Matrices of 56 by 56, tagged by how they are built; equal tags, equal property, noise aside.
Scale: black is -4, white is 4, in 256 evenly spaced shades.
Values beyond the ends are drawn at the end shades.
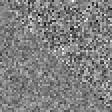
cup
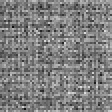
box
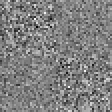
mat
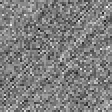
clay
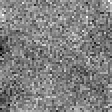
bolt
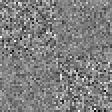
mat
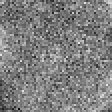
bolt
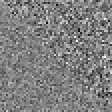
cup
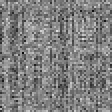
box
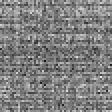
box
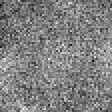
bolt
